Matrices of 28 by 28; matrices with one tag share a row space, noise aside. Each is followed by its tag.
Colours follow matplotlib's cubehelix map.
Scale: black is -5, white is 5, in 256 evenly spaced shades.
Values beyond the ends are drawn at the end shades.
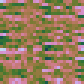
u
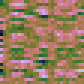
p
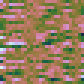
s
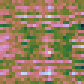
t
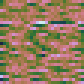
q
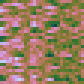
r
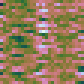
p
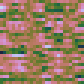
u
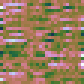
s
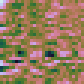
r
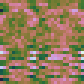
q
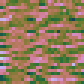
q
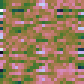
p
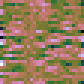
s
